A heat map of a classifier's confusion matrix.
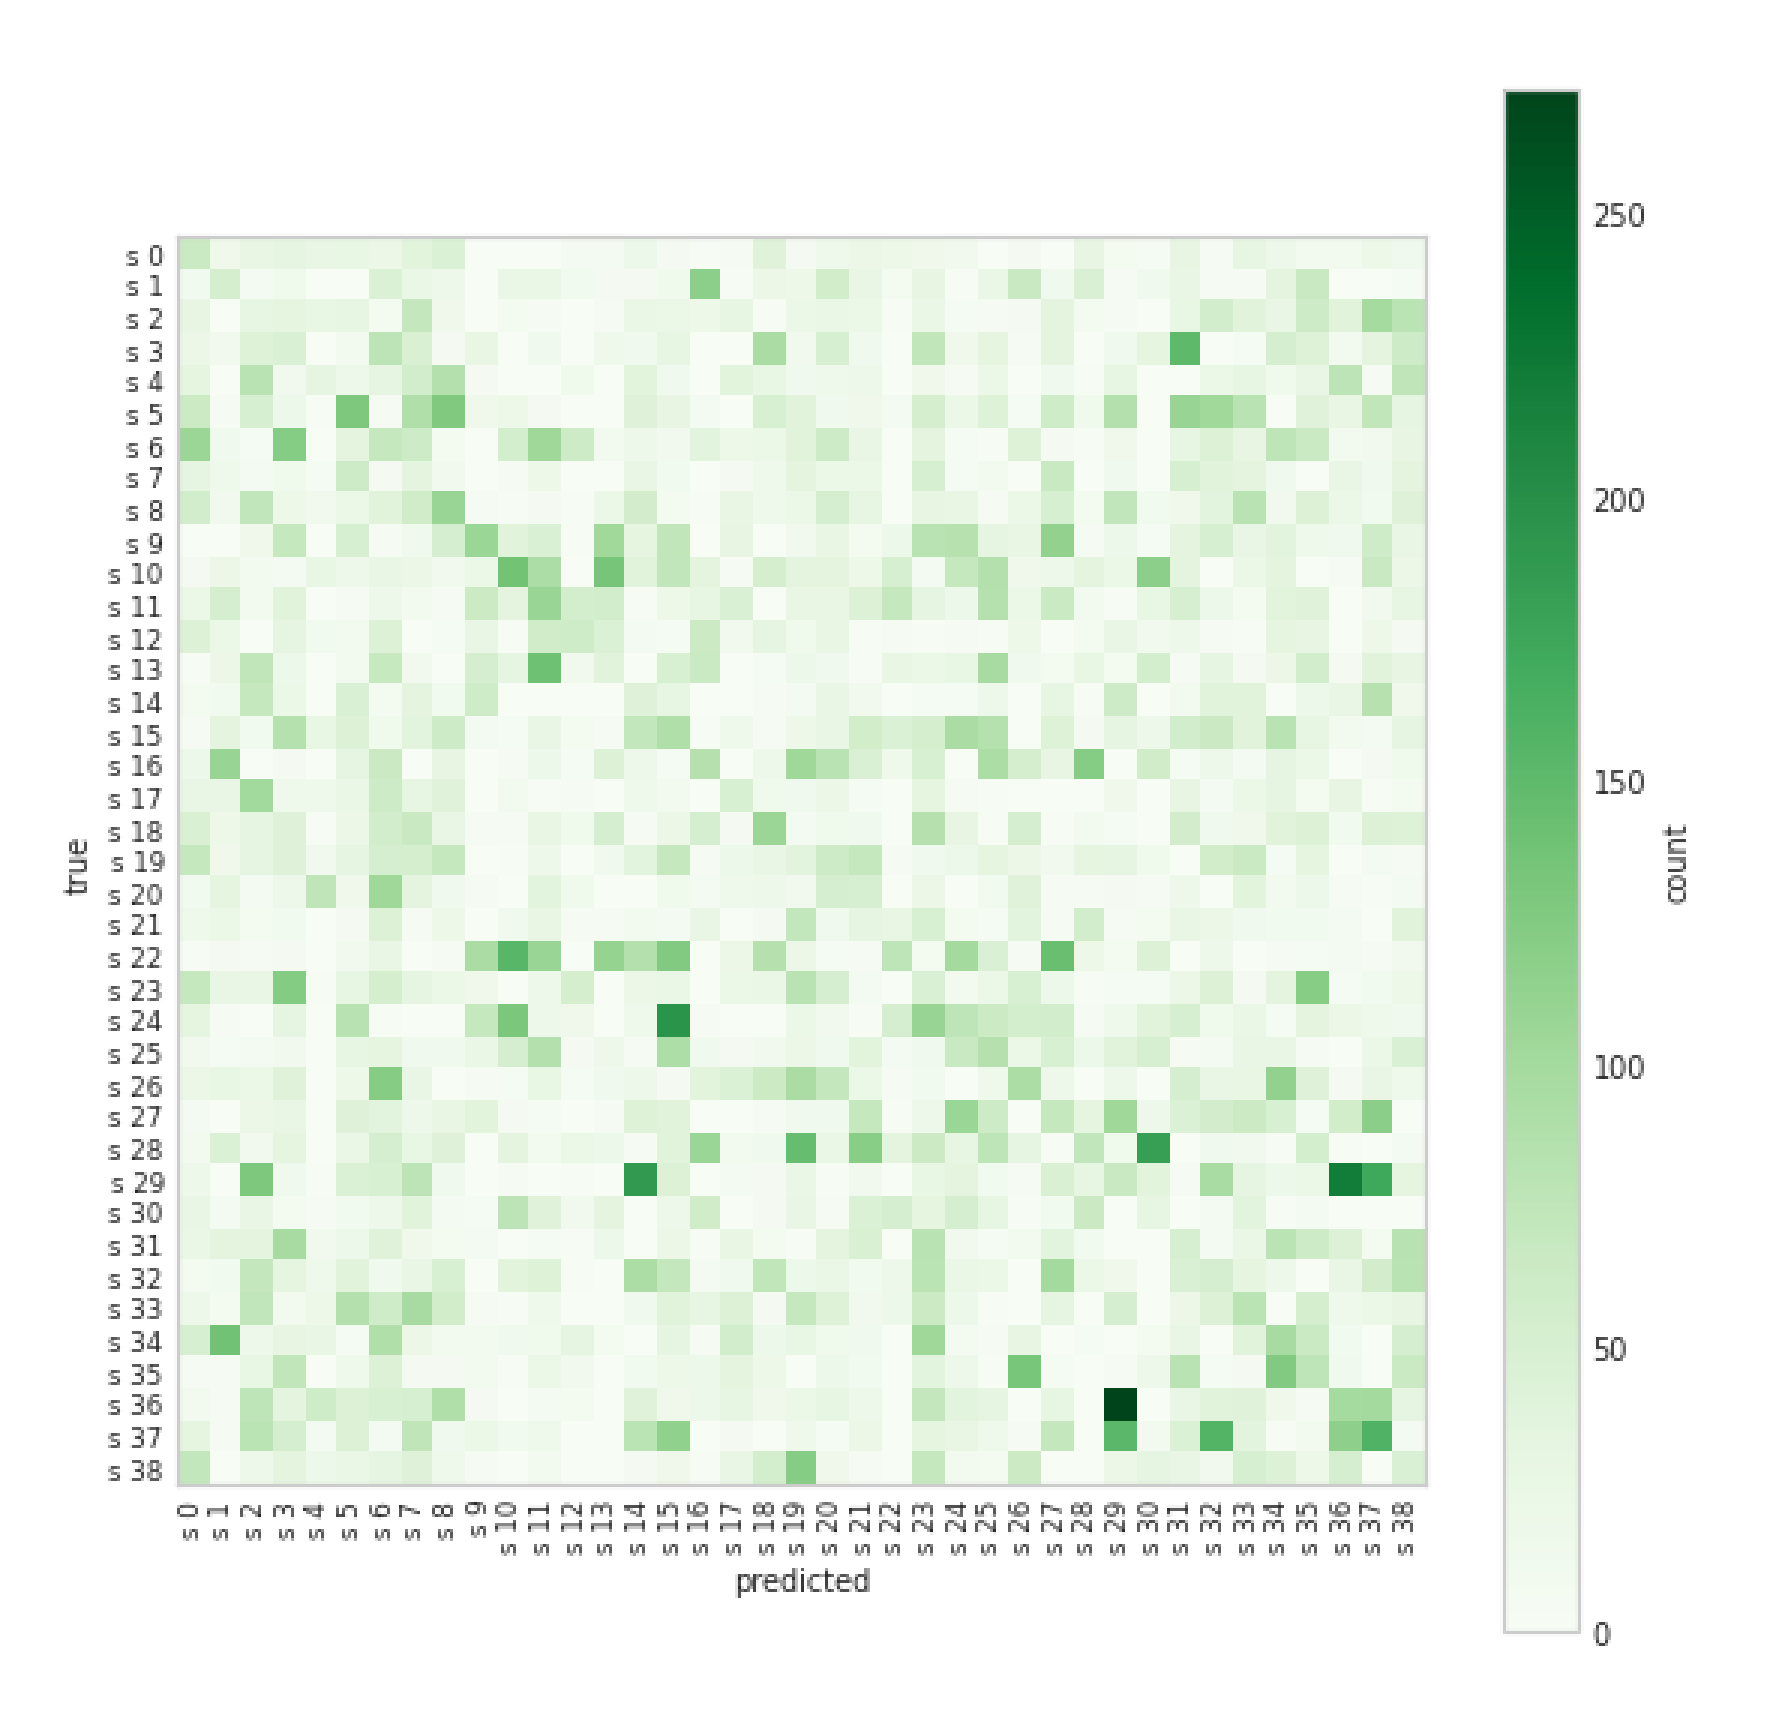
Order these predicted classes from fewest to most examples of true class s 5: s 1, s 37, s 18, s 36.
s 1, s 36, s 18, s 37
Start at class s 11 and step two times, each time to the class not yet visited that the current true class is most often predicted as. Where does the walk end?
s 15
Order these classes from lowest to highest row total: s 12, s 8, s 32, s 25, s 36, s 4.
s 12, s 4, s 25, s 8, s 32, s 36
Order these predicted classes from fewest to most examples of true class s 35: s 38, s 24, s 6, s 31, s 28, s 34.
s 28, s 24, s 6, s 38, s 31, s 34
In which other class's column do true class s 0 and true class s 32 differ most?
s 27
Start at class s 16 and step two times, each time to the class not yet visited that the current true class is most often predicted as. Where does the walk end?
s 30
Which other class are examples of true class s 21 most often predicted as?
s 19
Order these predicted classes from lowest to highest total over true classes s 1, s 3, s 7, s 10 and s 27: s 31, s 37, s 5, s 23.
s 5, s 23, s 37, s 31
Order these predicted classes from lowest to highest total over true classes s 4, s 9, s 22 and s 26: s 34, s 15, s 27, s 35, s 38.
s 35, s 38, s 34, s 15, s 27
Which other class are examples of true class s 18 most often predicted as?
s 23
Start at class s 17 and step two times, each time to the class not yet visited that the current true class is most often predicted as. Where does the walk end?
s 37
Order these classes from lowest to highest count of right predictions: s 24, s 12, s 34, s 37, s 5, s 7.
s 7, s 12, s 24, s 34, s 5, s 37
